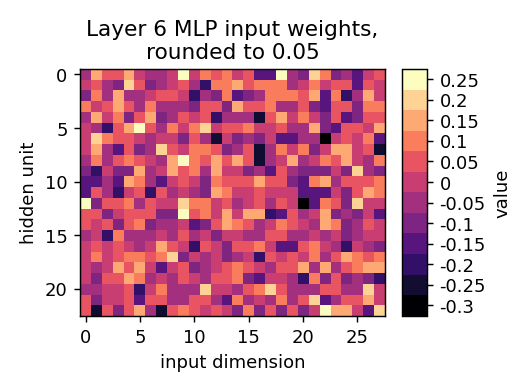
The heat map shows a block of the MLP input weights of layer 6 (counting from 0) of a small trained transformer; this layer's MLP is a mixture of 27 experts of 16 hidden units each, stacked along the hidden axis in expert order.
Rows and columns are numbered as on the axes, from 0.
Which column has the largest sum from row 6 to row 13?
9
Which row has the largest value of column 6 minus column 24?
4
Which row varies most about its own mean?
22
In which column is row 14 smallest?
10
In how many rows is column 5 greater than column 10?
14
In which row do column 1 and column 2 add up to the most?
6
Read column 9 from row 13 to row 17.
0.25 0 0.05 0 -0.1
